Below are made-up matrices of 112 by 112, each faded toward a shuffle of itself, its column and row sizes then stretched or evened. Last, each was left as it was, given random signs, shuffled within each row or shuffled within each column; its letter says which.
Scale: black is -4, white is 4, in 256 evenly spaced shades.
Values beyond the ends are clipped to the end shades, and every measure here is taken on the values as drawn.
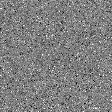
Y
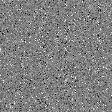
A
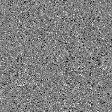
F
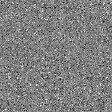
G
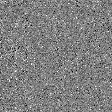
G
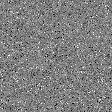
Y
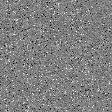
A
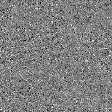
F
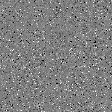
F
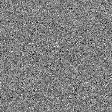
G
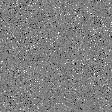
A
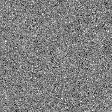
A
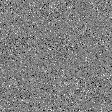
Y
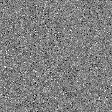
A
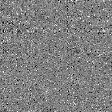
F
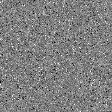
A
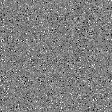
F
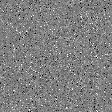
A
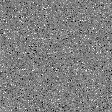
Y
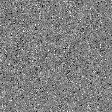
A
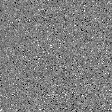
G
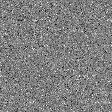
Y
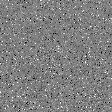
Y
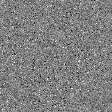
A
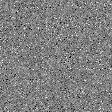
Y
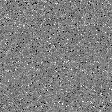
Y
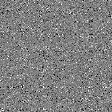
F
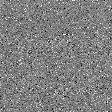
Y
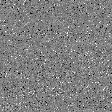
Y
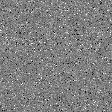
Y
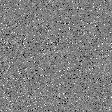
Y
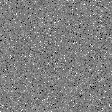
A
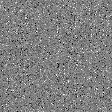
A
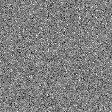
A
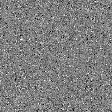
G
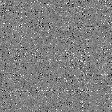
F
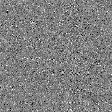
F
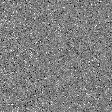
A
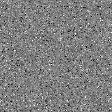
G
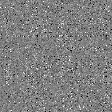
F
